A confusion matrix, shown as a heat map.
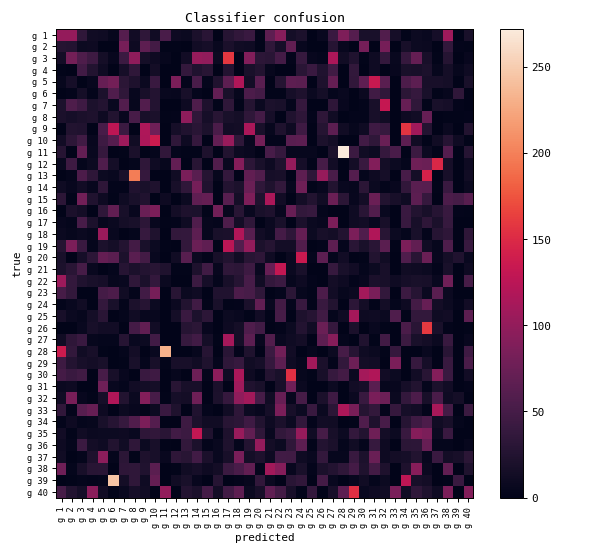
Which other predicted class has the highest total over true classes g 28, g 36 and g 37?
g 11
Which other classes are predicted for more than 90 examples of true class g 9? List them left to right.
g 6, g 19, g 34, g 35
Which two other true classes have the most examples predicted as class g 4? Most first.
g 40, g 33
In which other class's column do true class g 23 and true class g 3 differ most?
g 17
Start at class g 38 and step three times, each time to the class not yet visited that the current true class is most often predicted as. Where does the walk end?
g 1
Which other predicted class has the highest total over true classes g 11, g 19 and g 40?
g 28
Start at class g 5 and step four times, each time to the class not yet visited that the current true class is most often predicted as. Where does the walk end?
g 25
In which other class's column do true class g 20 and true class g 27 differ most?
g 24
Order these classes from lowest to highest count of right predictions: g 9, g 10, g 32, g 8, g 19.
g 8, g 32, g 19, g 9, g 10
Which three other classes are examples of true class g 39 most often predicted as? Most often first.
g 6, g 34, g 10
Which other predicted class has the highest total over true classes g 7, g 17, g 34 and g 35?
g 14
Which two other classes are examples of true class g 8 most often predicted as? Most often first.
g 13, g 36
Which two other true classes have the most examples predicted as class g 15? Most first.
g 3, g 19
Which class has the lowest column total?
g 39
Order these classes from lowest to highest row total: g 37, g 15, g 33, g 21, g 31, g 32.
g 31, g 21, g 37, g 33, g 15, g 32
